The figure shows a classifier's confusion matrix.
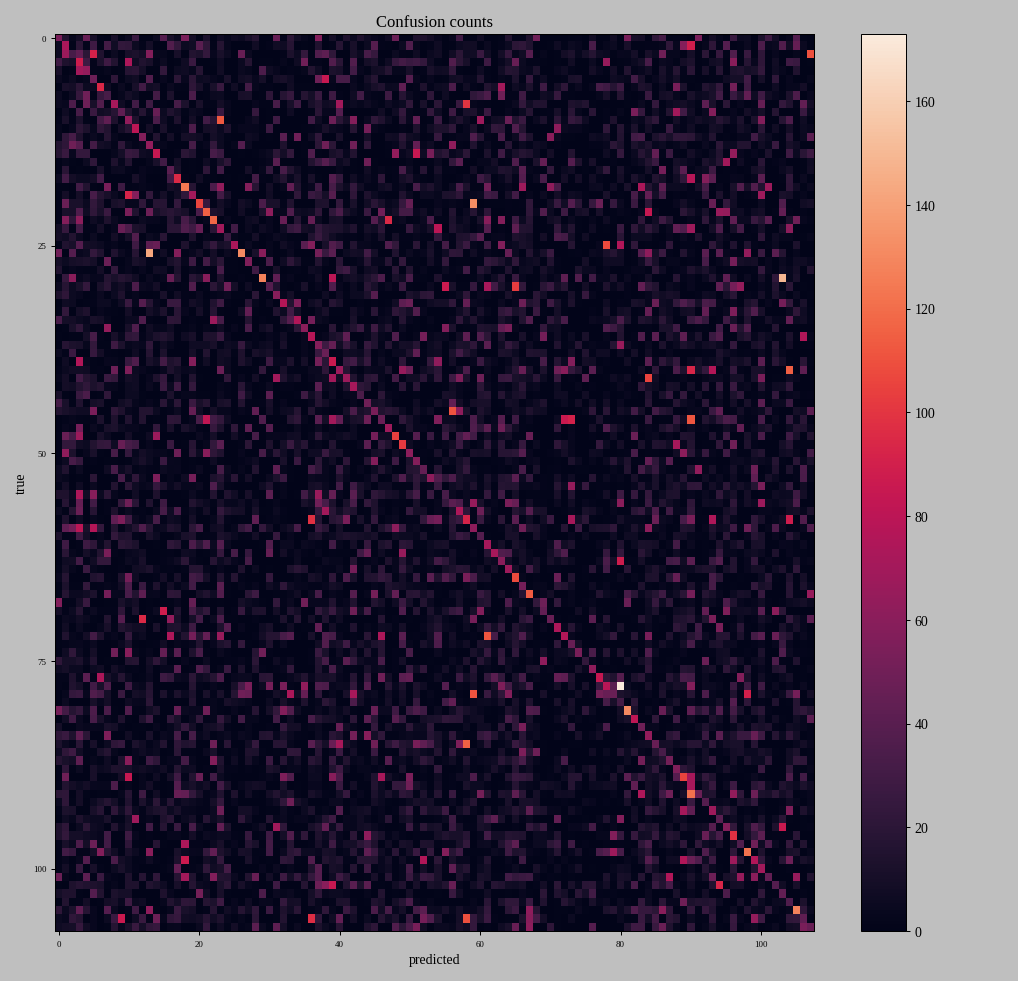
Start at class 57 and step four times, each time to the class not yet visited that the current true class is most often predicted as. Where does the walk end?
56
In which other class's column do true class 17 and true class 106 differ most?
58
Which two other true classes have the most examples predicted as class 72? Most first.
46, 40
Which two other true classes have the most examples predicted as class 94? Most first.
102, 21
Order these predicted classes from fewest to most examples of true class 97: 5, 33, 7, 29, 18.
29, 33, 7, 5, 18
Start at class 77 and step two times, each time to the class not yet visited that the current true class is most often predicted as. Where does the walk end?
63
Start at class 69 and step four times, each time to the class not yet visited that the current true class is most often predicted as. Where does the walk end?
20
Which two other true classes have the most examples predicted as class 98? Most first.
79, 26
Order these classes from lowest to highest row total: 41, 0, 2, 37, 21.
37, 0, 41, 2, 21
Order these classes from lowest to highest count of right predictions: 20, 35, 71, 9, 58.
9, 35, 71, 58, 20
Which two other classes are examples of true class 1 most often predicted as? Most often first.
90, 89
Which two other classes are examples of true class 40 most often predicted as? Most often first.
104, 90
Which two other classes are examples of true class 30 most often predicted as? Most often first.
65, 55
